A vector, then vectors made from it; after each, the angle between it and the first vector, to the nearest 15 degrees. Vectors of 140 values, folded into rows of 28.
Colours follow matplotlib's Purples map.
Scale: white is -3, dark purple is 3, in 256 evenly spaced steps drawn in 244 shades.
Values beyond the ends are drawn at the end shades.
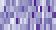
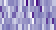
90 degrees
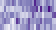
30 degrees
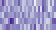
135 degrees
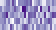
45 degrees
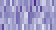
60 degrees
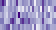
135 degrees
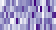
15 degrees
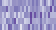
90 degrees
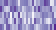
105 degrees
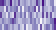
120 degrees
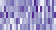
30 degrees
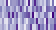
75 degrees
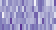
105 degrees
